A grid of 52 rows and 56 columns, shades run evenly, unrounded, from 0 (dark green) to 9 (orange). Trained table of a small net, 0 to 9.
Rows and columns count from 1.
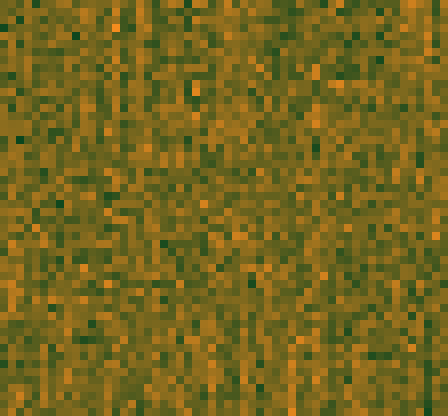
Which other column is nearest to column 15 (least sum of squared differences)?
18
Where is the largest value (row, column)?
4, 15
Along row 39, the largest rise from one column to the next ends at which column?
2
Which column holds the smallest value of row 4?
1
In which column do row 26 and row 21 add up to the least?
8
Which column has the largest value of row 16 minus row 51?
54
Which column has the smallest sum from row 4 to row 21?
16
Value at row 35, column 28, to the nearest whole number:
6
